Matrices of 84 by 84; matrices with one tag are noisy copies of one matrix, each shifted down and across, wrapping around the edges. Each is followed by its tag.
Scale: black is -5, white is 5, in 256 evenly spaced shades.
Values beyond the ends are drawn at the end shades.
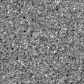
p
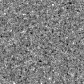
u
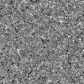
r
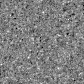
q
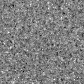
p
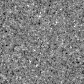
p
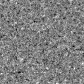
u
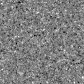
u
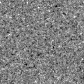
u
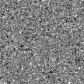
u
